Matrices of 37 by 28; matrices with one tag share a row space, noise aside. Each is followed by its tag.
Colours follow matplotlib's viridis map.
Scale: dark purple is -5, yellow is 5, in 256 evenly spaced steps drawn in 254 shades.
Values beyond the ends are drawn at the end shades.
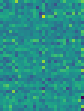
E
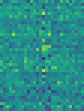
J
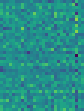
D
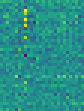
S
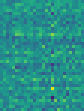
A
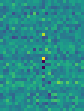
J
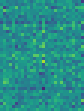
E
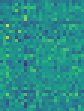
S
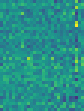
D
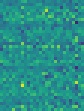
D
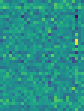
D
